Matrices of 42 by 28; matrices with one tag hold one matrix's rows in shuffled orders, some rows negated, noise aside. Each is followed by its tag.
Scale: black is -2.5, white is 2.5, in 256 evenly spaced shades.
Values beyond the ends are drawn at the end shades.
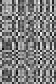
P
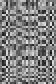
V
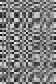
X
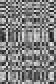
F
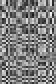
V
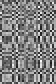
P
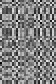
P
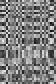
F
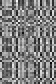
P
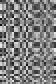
X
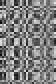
X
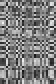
F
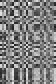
X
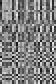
P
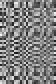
X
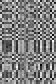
P
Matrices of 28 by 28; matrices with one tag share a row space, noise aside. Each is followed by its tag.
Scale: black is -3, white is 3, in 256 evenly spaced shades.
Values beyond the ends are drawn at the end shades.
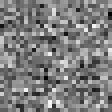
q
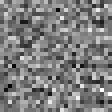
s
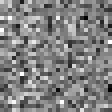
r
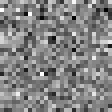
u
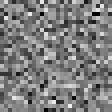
u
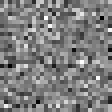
q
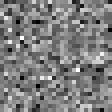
s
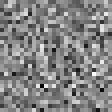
u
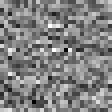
q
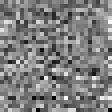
q
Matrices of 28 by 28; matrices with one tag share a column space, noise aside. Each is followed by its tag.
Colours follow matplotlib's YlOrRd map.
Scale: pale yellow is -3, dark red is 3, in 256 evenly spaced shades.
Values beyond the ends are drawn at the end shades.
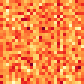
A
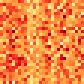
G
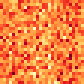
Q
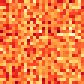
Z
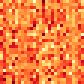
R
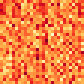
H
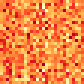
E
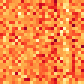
E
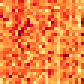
R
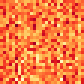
H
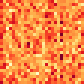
E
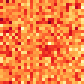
Z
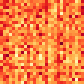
H
